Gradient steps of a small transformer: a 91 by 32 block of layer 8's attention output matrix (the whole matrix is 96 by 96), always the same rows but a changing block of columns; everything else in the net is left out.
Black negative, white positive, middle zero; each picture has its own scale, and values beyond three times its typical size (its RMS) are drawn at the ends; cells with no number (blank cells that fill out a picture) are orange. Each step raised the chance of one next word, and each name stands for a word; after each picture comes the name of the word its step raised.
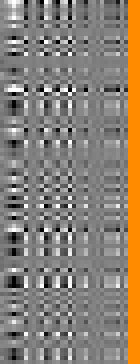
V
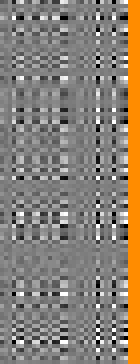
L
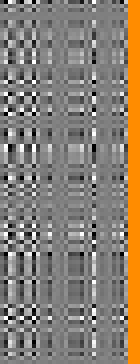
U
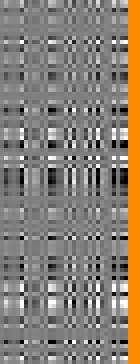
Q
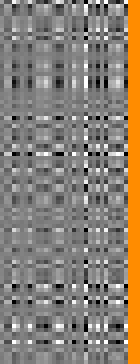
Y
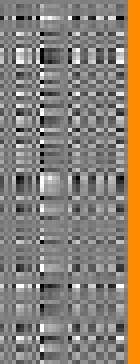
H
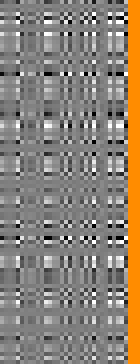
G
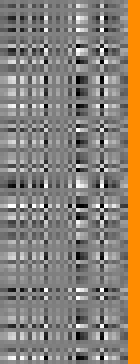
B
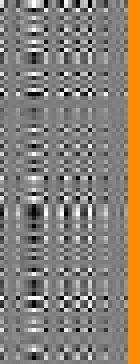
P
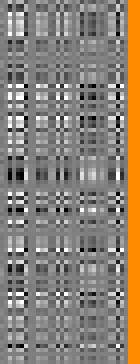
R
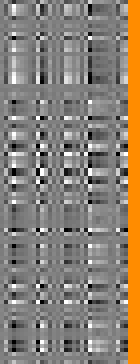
Y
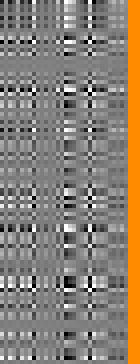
V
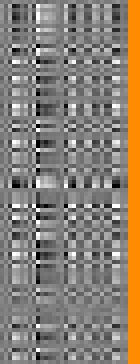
B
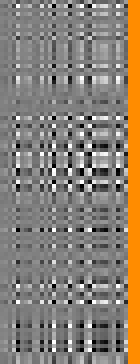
Y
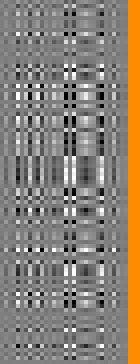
R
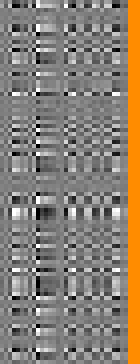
P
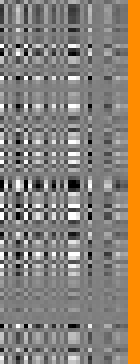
B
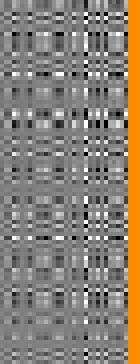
G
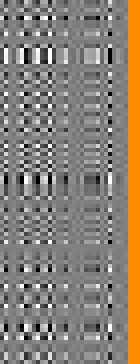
H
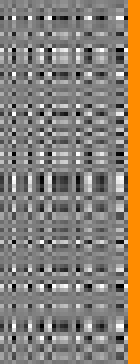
H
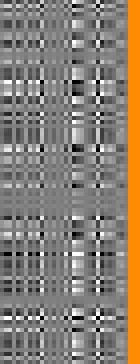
U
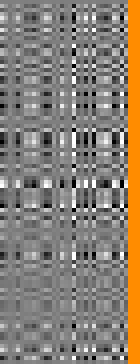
B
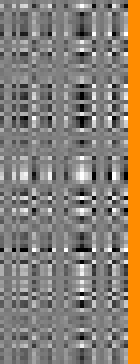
R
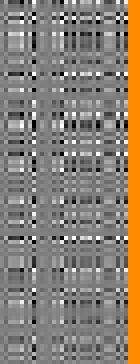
G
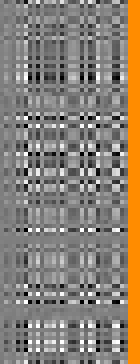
Y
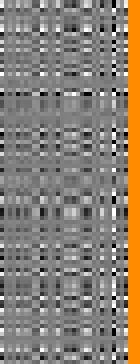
P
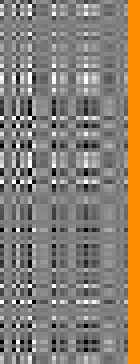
Y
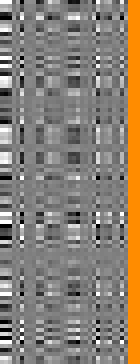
L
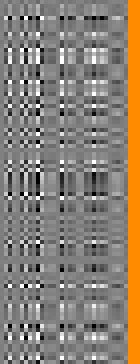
H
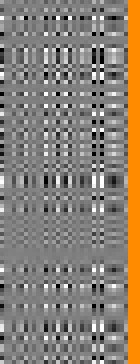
H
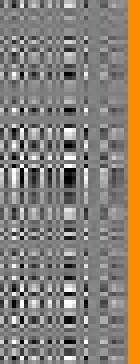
Q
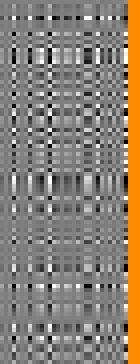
H
